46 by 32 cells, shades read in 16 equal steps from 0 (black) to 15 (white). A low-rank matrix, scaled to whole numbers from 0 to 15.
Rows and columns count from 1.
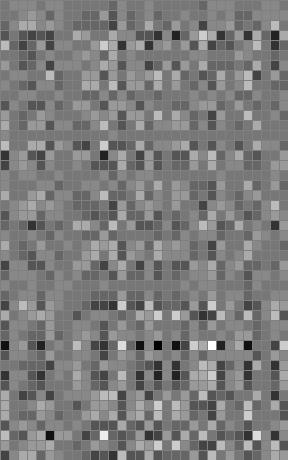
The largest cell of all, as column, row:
24, 35
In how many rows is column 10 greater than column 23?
21
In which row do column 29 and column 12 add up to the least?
16
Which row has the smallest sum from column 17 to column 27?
44
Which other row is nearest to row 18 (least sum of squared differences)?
1
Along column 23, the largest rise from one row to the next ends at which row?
4
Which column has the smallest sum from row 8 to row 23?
29
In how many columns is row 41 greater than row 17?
14
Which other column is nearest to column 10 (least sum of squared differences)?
27
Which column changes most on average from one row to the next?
12
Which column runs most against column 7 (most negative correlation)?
10
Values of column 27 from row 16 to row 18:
10 8 7
